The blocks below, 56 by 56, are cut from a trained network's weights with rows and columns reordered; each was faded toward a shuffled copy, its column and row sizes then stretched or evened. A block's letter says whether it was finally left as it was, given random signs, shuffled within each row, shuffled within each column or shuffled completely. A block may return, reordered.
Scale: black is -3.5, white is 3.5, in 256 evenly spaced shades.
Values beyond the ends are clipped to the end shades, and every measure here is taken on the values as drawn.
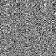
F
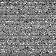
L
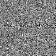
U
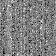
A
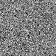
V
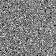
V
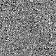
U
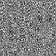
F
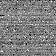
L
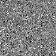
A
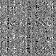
F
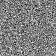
V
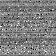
L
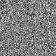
U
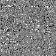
U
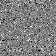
L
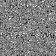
L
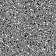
V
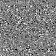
L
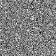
A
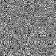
F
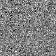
U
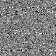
L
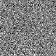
U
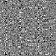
F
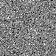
V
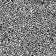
V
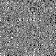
F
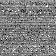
L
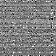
F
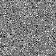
A
